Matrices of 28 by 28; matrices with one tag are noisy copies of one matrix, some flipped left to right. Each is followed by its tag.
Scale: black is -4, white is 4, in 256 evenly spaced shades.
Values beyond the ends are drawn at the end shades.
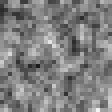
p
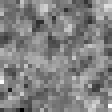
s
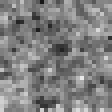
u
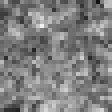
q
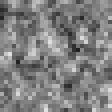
p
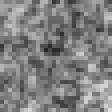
u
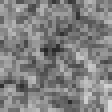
u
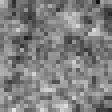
q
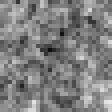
u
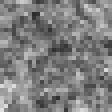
u
